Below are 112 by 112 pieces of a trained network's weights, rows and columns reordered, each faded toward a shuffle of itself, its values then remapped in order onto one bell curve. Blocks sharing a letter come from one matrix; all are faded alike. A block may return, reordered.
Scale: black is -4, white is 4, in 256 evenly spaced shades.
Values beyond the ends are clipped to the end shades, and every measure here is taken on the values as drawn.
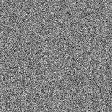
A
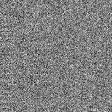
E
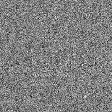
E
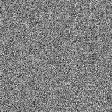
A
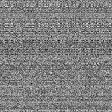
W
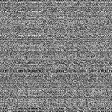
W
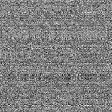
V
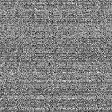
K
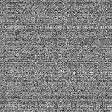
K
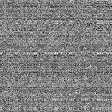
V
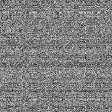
K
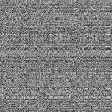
K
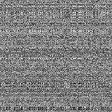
W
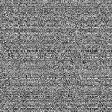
K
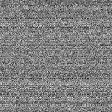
V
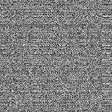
V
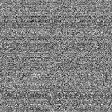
V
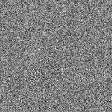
E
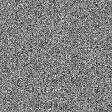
E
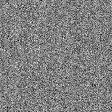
E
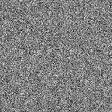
A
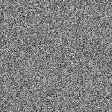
A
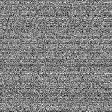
K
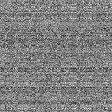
V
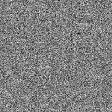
A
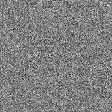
E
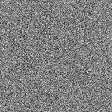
A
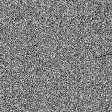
E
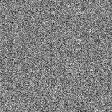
A
